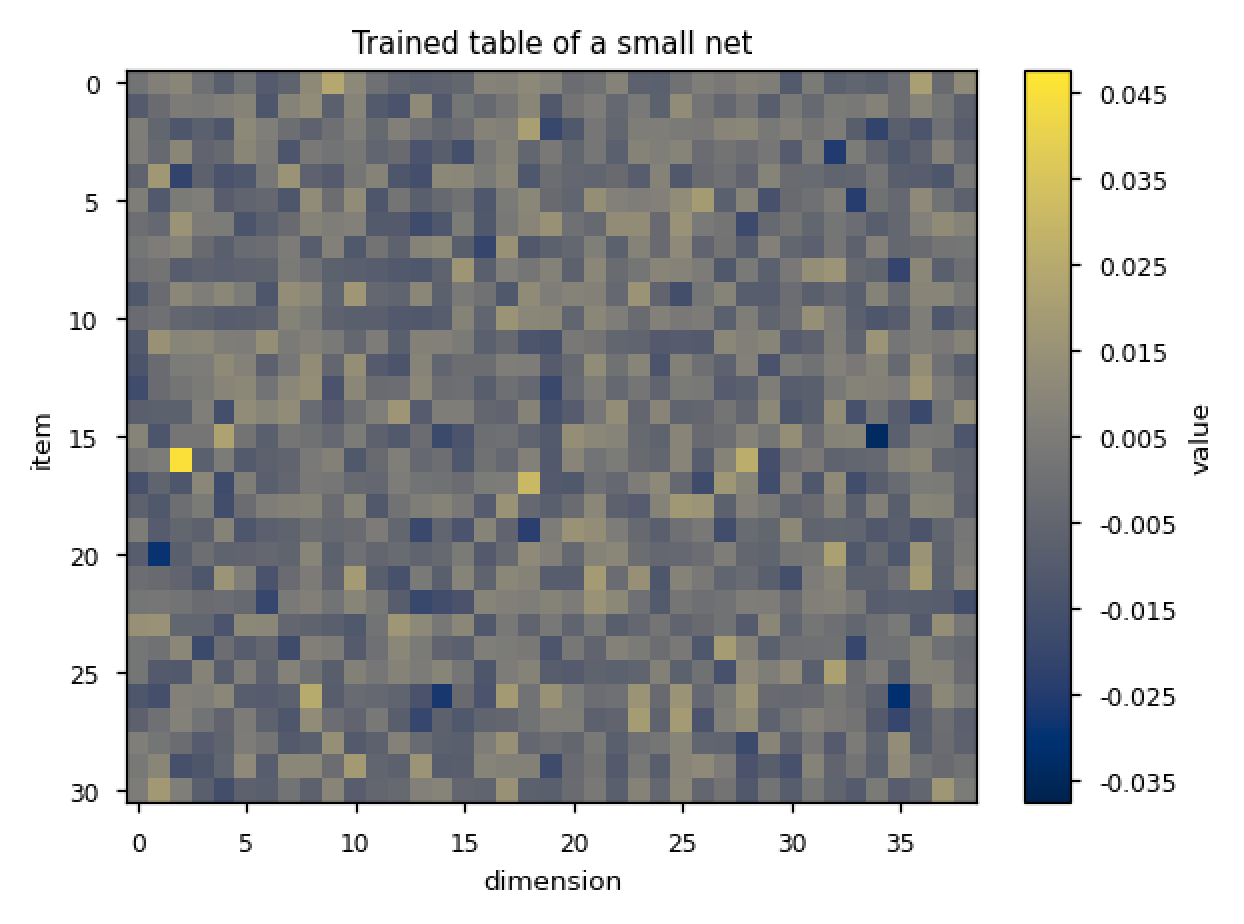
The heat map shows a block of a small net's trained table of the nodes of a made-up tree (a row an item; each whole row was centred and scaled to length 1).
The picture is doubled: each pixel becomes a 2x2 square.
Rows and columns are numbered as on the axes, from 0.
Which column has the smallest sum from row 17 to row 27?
35
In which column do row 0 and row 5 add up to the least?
33
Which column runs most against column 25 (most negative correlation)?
11
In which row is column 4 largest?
15
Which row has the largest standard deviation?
26
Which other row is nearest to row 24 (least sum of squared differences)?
16
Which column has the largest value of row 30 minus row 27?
13
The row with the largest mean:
0
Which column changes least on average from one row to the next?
21
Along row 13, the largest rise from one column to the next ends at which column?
10
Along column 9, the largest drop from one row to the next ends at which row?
1
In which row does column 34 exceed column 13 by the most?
4
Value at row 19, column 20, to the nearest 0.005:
0.015
